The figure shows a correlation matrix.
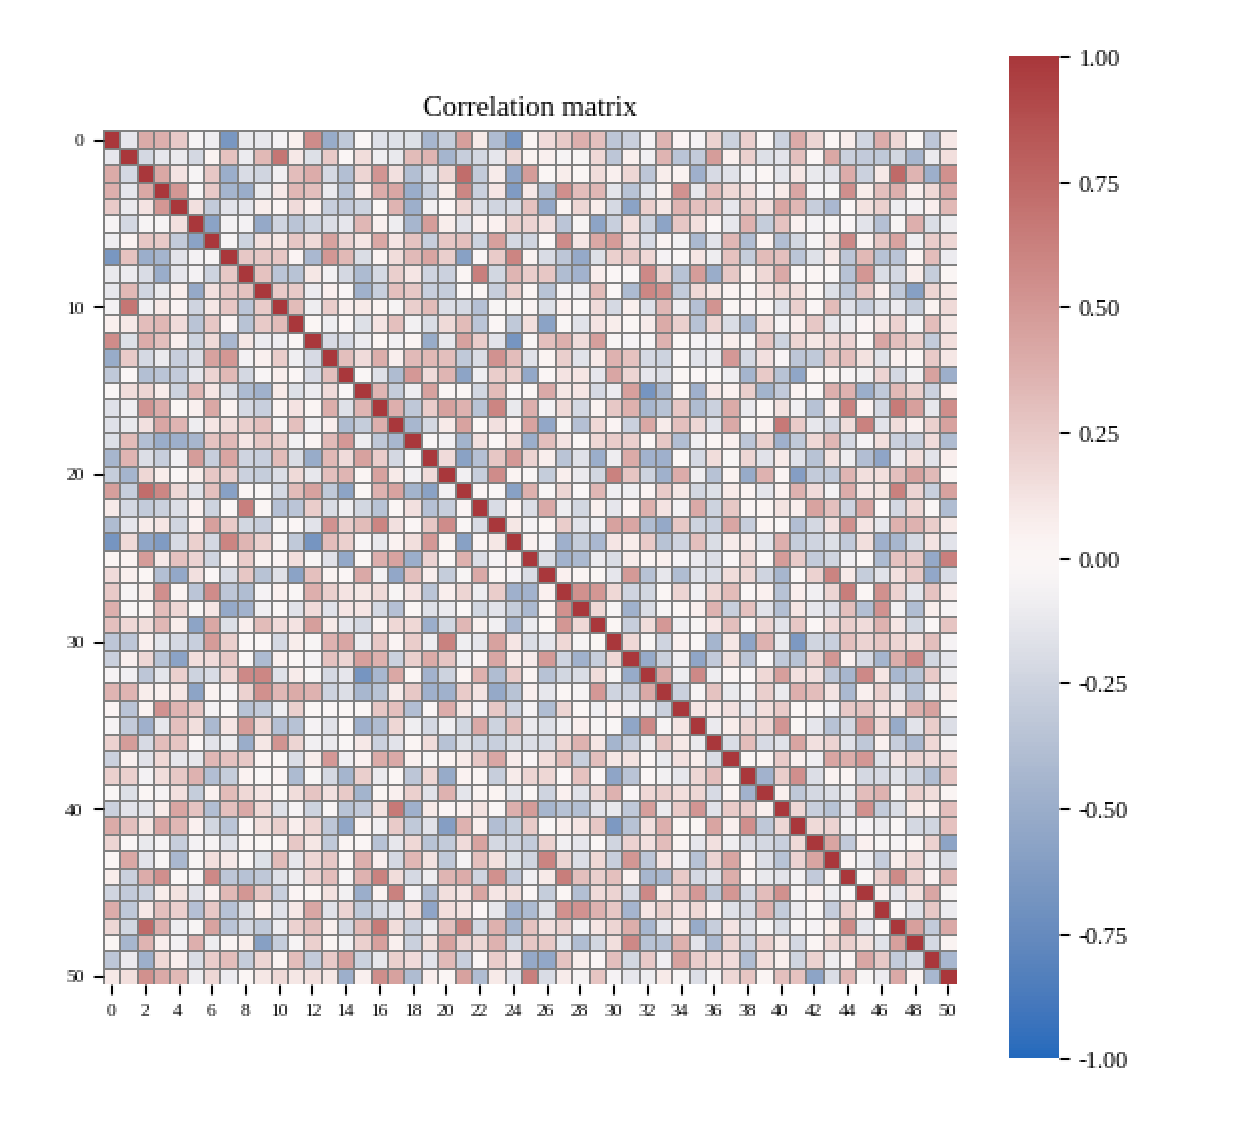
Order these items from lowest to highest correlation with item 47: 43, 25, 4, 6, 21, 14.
14, 4, 43, 25, 6, 21
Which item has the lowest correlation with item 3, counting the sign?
24
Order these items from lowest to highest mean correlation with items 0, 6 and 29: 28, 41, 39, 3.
39, 41, 28, 3
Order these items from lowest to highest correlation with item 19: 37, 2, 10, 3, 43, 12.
12, 3, 2, 37, 43, 10
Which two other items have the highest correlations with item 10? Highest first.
1, 36
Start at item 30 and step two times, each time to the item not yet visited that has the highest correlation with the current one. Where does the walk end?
23
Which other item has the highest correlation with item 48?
31
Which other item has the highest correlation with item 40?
17
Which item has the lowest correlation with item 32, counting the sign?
15
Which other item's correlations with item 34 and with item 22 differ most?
8
